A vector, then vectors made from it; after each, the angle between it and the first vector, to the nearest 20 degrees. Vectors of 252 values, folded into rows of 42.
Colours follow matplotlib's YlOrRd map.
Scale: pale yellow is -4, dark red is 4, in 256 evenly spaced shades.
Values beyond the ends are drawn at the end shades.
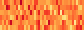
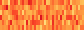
80 degrees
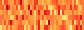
20 degrees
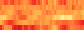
80 degrees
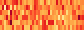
60 degrees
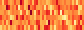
20 degrees
